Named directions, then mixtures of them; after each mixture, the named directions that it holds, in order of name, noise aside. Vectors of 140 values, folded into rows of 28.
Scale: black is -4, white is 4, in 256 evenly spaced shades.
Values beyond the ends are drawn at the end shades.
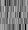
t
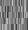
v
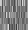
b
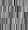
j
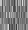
b.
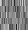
b, j, v.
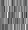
t, v.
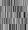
b, j, t.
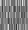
b, t.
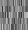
b, j, v.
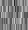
j.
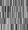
v.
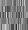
b, v.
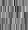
j.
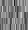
j.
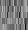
j, t, v.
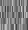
v.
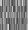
b, v.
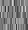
j, v.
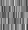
j, t, v.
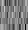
t.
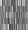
b.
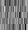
t.
